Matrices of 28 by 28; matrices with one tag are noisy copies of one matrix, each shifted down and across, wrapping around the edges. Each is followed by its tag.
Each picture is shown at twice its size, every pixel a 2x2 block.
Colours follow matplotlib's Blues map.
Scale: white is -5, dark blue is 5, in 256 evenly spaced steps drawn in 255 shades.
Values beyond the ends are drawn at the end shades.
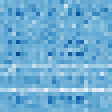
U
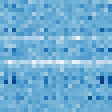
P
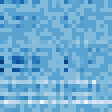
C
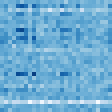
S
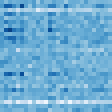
S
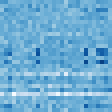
C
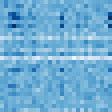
C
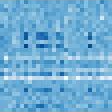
C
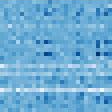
U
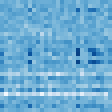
C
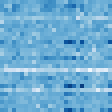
S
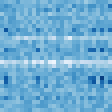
P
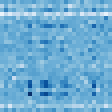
C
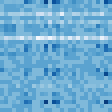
U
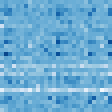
U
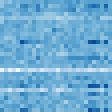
S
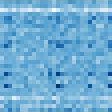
U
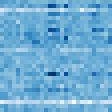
S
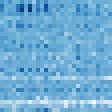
P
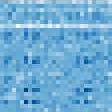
U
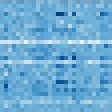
S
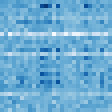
S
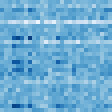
S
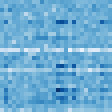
S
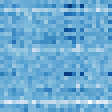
S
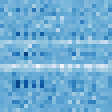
P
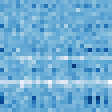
P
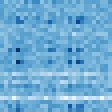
U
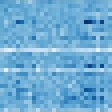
S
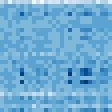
C
